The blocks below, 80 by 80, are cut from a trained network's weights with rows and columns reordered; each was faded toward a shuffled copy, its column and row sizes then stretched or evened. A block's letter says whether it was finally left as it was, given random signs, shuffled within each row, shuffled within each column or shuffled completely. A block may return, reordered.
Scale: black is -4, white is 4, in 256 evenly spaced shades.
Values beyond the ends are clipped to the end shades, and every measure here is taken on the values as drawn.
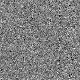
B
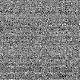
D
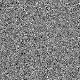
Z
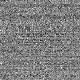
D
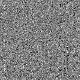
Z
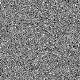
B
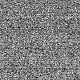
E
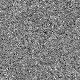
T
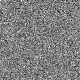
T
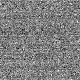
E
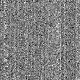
D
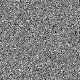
Z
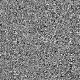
D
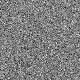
T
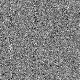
B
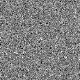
Z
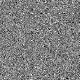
Z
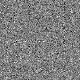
Z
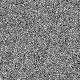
T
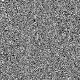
B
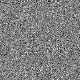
Z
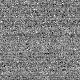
E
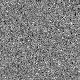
T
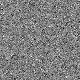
T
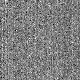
B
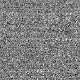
D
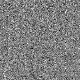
Z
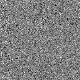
B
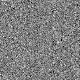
B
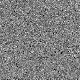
E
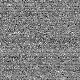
E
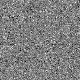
E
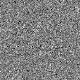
Z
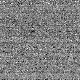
E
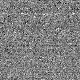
E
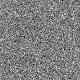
Z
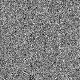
B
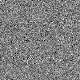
E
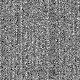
B
